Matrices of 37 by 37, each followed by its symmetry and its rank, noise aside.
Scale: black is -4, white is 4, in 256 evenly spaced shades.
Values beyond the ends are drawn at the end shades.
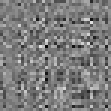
no symmetry, rank four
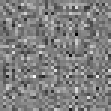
antisymmetric, rank six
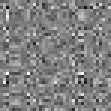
no symmetry, rank four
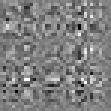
antisymmetric, rank four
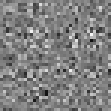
no symmetry, rank six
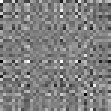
no symmetry, rank three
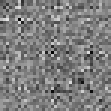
symmetric, rank six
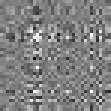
symmetric, rank three
